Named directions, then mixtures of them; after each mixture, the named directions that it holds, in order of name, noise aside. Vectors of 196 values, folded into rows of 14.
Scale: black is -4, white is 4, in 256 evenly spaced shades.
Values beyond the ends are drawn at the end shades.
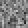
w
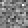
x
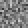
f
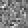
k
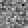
x.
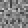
f.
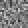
f.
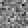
x.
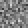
f.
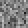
w.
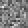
k.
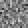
f.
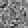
k.
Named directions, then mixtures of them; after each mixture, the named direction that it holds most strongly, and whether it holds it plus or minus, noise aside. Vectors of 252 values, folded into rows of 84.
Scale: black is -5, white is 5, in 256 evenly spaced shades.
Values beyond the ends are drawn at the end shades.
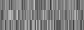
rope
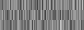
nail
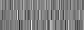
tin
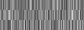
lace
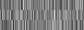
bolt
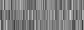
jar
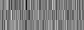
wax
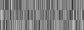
jar, minus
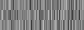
lace, minus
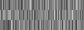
lace, plus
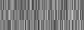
lace, plus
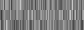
jar, plus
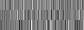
tin, plus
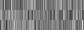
jar, minus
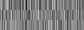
wax, plus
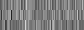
wax, minus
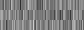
jar, minus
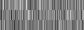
wax, minus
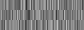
wax, plus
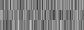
nail, plus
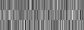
lace, plus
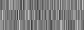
tin, minus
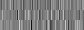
tin, minus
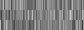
jar, plus
